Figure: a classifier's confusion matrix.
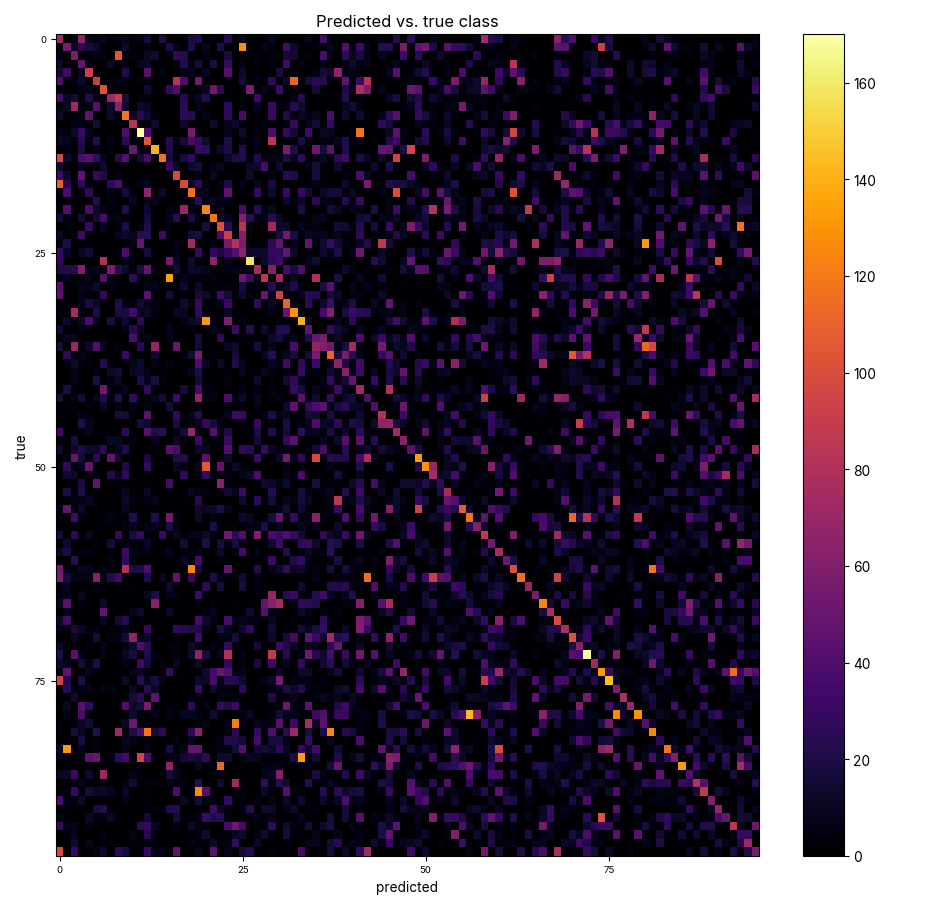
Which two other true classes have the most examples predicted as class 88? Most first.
14, 50
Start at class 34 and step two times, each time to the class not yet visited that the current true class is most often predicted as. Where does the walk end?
24
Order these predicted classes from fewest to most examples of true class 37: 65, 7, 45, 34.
7, 34, 65, 45
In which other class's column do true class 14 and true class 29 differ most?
46
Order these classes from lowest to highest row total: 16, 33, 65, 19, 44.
19, 65, 16, 44, 33
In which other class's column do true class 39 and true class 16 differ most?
68
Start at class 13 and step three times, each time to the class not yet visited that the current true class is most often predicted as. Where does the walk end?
0
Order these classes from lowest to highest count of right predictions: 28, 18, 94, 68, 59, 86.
86, 59, 94, 28, 68, 18
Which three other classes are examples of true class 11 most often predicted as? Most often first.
41, 62, 73
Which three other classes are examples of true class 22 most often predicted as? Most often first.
93, 25, 29
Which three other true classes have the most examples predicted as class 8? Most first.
2, 7, 81
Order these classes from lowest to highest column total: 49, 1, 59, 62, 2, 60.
2, 1, 49, 59, 62, 60
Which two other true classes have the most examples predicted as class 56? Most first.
79, 85
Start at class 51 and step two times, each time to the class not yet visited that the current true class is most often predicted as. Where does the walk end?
74
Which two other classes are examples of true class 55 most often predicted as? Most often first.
49, 45
